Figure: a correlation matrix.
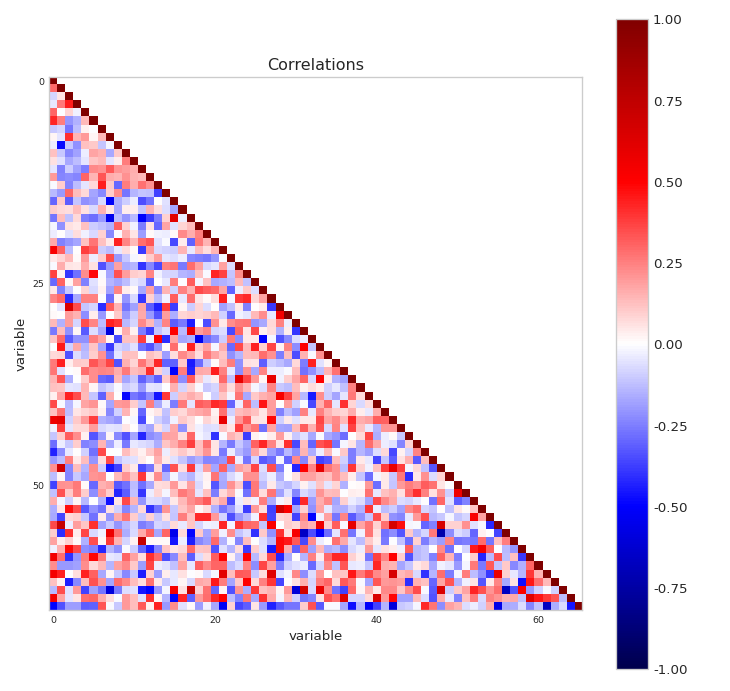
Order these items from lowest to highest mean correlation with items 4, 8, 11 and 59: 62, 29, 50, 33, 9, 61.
50, 33, 29, 61, 9, 62
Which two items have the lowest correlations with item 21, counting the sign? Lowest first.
65, 11
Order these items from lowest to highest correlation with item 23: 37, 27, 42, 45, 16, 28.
16, 45, 28, 42, 27, 37
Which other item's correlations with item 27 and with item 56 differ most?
48
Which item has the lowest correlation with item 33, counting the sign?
56
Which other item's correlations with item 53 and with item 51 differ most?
28
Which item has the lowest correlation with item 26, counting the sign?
32
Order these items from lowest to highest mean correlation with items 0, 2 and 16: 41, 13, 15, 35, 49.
15, 49, 13, 41, 35
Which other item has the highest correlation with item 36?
64
